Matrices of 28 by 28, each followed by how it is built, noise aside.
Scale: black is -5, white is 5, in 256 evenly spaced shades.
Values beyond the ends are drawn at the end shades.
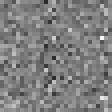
uneven columns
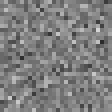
noise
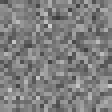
blocks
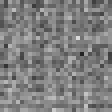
blocks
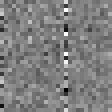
uneven columns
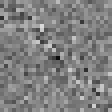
banded
